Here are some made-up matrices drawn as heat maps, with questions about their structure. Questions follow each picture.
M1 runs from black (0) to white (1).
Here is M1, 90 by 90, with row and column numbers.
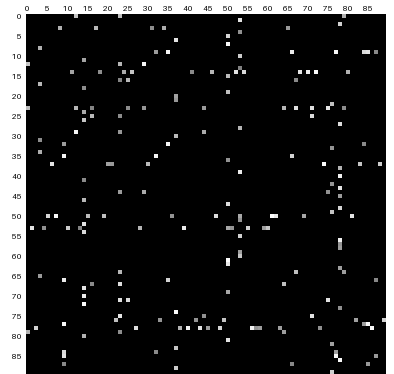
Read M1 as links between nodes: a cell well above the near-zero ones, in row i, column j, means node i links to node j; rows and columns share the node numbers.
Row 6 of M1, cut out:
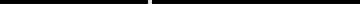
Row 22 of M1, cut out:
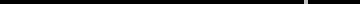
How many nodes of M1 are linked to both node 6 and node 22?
0
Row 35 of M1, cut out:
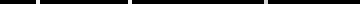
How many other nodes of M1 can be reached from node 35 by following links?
7
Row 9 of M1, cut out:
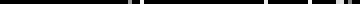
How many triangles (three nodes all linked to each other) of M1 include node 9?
7
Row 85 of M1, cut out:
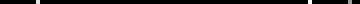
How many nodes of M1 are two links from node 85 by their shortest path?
4
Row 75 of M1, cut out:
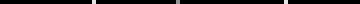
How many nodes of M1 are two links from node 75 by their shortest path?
8
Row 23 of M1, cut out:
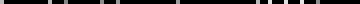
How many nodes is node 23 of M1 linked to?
11
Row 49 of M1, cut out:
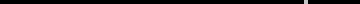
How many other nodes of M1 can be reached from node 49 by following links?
6
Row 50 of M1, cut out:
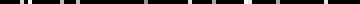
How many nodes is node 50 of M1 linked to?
11
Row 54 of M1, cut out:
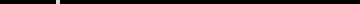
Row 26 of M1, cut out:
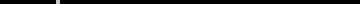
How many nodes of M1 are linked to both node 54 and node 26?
1
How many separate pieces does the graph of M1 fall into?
8
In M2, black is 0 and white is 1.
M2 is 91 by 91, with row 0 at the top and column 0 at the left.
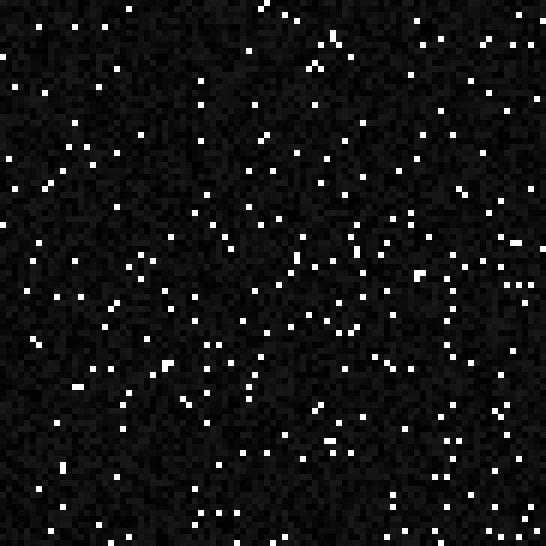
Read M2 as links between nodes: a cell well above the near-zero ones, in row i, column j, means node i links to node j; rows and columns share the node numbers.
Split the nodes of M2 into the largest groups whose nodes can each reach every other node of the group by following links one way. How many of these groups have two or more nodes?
1
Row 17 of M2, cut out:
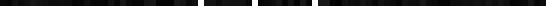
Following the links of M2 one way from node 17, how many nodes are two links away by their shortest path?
8
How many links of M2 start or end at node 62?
4
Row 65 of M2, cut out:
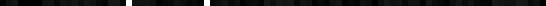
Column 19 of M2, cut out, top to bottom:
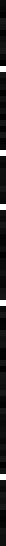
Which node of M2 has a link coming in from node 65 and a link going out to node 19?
node 34
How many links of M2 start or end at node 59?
7
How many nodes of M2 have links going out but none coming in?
6
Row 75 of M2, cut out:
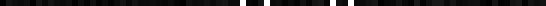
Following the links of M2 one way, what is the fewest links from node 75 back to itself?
4
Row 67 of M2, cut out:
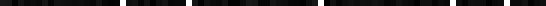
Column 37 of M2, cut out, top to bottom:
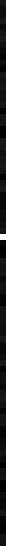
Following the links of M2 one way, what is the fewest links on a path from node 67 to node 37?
5
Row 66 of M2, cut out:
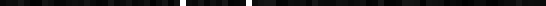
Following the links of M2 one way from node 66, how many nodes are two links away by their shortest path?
5
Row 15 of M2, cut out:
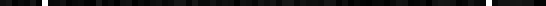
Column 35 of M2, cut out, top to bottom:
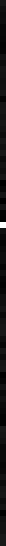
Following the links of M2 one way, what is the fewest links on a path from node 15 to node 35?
5
